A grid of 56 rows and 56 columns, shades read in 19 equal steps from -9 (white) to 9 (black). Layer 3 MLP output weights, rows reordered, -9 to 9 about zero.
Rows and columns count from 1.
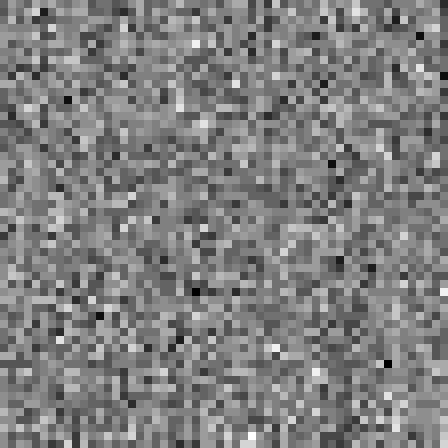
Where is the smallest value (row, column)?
55, 32
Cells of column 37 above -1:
30
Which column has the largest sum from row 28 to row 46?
46
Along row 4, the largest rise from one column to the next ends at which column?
17
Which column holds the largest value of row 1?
56
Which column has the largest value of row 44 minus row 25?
22
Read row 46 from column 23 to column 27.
4 -3 1 0 1
